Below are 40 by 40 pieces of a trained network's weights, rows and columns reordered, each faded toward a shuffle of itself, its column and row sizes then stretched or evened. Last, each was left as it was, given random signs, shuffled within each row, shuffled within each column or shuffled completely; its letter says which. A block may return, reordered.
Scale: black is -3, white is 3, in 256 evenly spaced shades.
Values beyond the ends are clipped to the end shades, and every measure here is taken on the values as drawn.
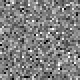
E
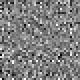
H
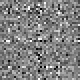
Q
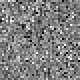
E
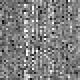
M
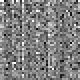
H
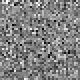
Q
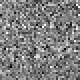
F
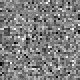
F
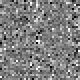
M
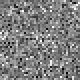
E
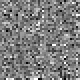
Q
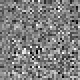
H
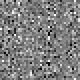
M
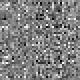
H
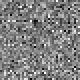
Q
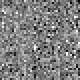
M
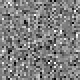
M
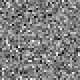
E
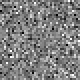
E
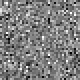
M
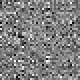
H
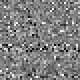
F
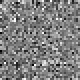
Q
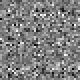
Q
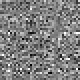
H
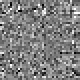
H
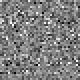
F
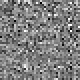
Q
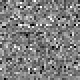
F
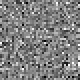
Q
